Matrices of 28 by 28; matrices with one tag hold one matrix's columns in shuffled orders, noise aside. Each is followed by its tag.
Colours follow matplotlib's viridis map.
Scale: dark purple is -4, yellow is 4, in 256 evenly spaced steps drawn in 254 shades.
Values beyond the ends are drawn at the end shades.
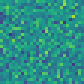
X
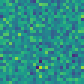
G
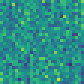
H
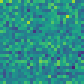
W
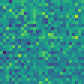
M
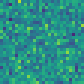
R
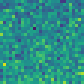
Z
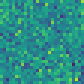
H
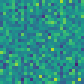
H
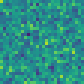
R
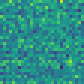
W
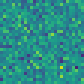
G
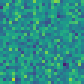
H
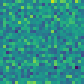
W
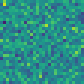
X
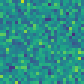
R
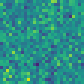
H
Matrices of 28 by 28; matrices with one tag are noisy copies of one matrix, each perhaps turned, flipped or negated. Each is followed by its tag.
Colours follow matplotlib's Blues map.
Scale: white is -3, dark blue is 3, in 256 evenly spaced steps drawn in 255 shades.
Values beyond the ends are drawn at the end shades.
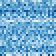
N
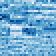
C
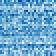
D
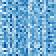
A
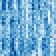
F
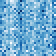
N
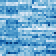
F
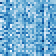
D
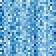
N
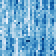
F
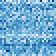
N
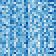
A
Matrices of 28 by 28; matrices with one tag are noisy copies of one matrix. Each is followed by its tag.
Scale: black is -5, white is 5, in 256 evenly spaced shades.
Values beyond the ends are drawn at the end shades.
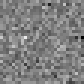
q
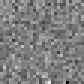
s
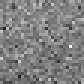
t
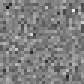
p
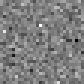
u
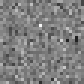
u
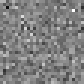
p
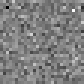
p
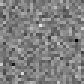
u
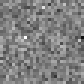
q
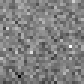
t
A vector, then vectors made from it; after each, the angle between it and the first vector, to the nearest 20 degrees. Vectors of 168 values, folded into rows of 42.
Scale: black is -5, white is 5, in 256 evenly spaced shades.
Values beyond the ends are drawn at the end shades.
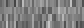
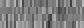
160 degrees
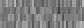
140 degrees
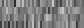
60 degrees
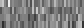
100 degrees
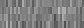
40 degrees
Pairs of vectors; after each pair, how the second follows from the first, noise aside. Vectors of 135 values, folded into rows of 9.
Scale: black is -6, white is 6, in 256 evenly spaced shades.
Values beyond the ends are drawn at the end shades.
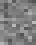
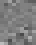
partly zeroed.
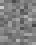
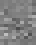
wrapped around, partly zeroed.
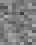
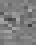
wrapped around, partly zeroed.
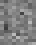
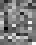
scaled up.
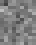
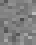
partly zeroed.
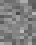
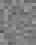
reversed, negated, shrunk.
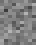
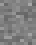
reversed, negated, shrunk.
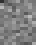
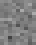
wrapped around, negated, partly zeroed.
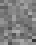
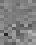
wrapped around, partly zeroed.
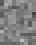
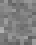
reversed, negated, shrunk.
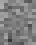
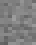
wrapped around, negated, shrunk.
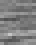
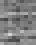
copied.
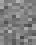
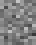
copied.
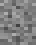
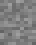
wrapped around, negated, shrunk.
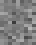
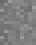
wrapped around, negated, shrunk.
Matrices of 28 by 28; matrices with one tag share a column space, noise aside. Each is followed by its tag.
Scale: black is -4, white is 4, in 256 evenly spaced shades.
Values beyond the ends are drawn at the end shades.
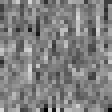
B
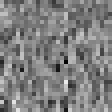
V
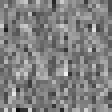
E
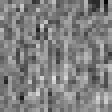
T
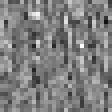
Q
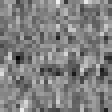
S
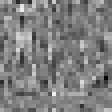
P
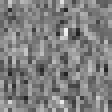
V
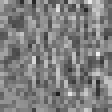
P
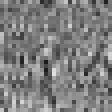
S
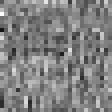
S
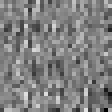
E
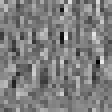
P
